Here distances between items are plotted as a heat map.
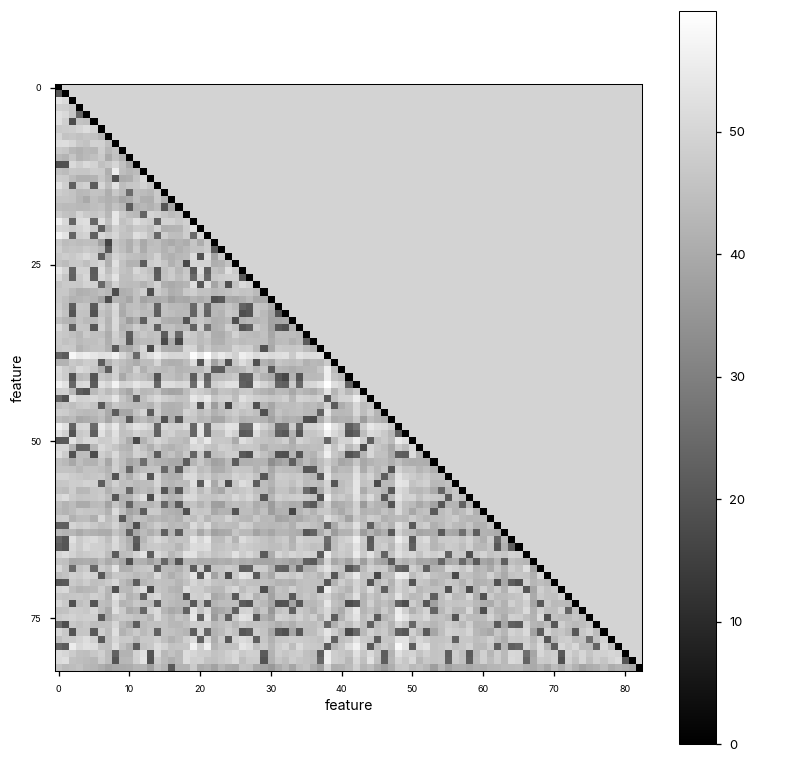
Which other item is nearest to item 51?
43
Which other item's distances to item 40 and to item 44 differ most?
38
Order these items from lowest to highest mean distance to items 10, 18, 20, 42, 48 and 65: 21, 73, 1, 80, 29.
73, 21, 1, 29, 80
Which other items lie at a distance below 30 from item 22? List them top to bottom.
7, 23, 30, 40
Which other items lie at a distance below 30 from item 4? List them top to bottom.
3, 43, 51
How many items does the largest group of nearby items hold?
18
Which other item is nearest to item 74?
60
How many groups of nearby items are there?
10
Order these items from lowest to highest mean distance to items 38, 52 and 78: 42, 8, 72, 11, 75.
11, 75, 42, 72, 8
